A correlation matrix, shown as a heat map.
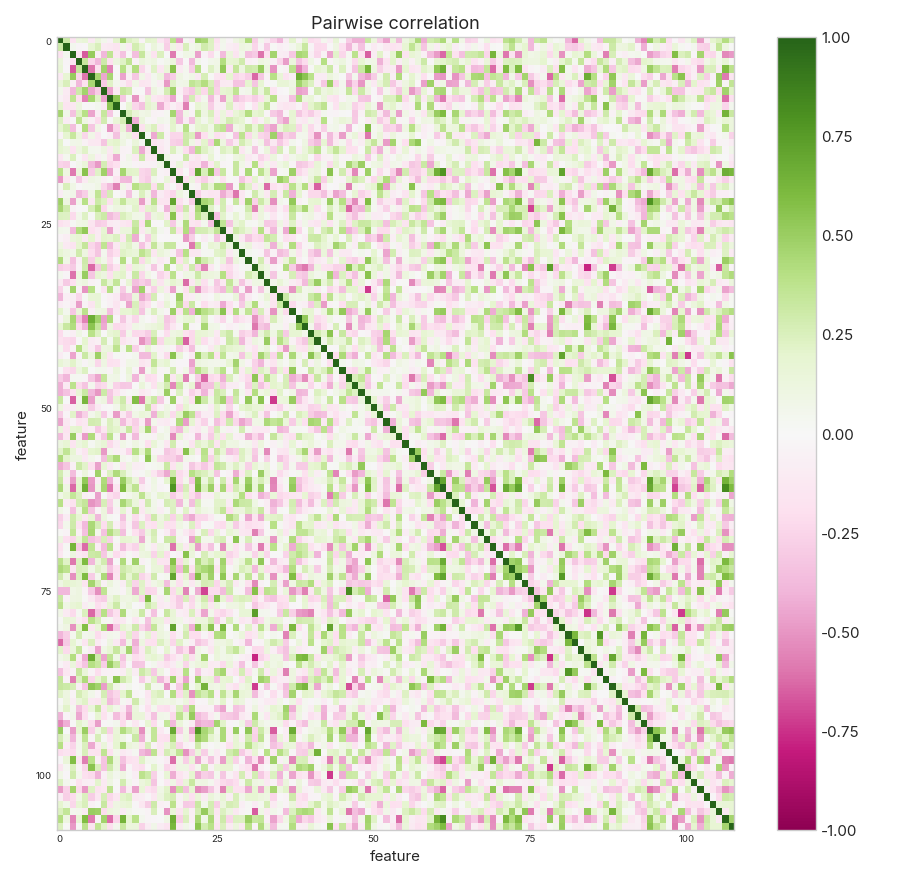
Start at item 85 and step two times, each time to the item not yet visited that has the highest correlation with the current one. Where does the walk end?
9
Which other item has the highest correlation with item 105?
88
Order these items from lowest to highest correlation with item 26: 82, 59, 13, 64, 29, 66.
66, 13, 59, 82, 29, 64
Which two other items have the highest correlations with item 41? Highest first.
97, 33
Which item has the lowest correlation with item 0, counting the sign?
82
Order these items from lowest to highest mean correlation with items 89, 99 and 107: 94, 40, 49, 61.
49, 61, 40, 94
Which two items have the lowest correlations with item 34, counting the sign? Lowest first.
49, 94
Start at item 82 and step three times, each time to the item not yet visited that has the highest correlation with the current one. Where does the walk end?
93
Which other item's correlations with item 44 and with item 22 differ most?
59
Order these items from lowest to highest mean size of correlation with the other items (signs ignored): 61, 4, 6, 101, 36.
101, 36, 6, 4, 61
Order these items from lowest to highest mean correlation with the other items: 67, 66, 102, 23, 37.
102, 66, 67, 23, 37
